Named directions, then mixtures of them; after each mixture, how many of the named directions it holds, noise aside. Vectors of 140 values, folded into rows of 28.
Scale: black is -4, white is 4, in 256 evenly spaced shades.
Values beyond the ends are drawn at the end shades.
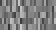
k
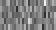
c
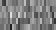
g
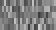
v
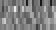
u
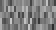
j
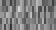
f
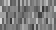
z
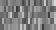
four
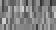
two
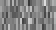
one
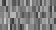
three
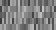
one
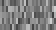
four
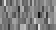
three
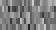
four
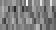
one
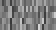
three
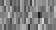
three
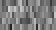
four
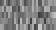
one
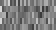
one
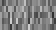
two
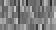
four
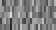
four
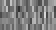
four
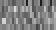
one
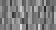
three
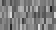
four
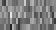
one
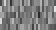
three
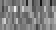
one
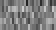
two
